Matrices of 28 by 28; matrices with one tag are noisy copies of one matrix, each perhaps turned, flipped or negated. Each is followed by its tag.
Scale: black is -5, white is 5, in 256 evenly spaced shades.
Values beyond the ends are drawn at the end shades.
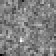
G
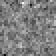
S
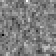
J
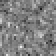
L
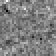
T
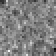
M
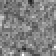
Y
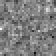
J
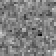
G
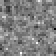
J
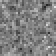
T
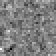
T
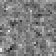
T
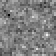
L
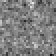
S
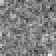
M
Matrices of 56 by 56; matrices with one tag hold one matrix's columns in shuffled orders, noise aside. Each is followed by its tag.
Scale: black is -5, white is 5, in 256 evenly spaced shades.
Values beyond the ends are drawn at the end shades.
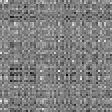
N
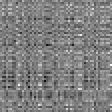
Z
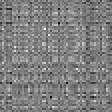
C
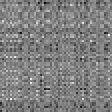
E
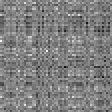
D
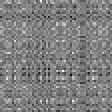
N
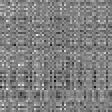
Z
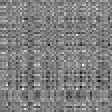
Z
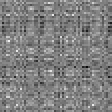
D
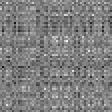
D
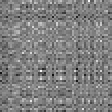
N
